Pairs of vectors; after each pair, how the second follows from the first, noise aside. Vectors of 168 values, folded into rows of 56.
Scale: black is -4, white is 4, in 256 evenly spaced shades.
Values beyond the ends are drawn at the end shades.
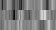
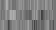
reversed, shrunk.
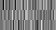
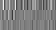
negated, partly zeroed.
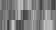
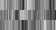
wrapped around, negated.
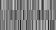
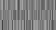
wrapped around, shrunk.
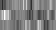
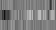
negated, partly zeroed.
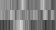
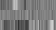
wrapped around, partly zeroed.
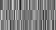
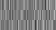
reversed, shrunk.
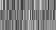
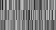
negated.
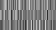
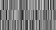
wrapped around, negated.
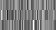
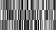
scaled up.
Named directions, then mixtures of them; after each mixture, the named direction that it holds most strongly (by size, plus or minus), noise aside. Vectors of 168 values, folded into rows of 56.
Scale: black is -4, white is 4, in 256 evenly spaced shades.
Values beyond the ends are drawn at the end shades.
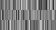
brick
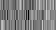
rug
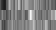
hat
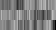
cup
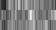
hat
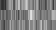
hat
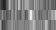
hat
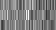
rug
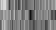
hat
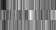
hat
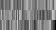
cup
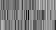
rug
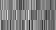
rug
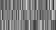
brick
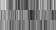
hat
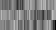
cup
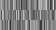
brick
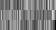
cup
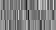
brick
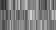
hat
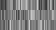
brick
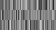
brick
